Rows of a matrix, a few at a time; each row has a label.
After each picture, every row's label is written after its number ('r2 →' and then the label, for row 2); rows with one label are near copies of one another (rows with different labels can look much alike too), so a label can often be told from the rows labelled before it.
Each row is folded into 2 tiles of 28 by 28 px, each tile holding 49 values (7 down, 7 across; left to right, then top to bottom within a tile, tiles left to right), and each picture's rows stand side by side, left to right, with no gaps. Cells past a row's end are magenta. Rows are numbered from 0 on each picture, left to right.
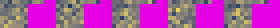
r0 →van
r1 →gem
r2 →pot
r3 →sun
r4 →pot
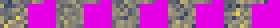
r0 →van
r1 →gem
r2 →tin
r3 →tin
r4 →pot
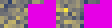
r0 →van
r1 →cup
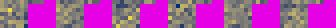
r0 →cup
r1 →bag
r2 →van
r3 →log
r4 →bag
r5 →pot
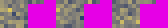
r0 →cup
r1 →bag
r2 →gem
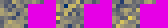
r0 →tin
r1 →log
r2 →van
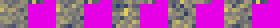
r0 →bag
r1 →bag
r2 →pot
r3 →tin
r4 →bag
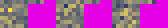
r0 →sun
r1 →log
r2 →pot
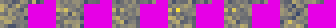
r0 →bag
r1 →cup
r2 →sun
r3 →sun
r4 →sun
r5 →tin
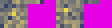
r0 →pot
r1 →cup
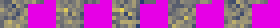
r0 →tin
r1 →cup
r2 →cup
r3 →van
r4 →tin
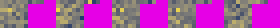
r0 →cup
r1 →bag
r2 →sun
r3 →sun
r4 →tin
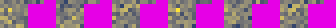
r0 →sun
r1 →van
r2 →log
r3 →cup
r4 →bag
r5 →log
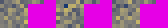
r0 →gem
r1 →log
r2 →gem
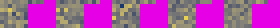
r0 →cup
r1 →sun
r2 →log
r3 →van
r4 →gem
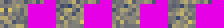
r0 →sun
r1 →gem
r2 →gem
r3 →pot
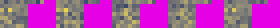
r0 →sun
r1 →cup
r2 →pot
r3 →pot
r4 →sun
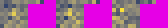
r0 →pot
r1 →pot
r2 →sun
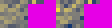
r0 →bag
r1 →bag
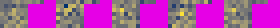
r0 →pot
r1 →log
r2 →cup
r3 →pot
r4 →cup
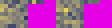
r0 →bag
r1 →cup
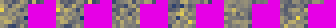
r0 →bag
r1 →bag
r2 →gem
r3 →pot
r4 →cup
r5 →van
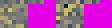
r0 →sun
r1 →log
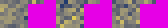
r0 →bag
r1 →van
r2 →gem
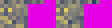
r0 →sun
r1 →sun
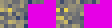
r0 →cup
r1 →sun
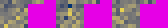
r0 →van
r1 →pot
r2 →sun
